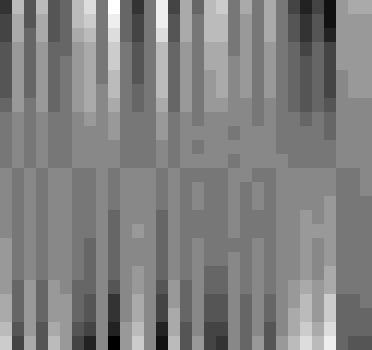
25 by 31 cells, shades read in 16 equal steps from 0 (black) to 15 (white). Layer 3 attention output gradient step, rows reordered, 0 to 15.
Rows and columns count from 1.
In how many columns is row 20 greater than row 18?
3
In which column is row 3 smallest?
28
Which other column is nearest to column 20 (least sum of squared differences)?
9
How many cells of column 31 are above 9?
1
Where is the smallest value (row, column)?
25, 10
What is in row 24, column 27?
10
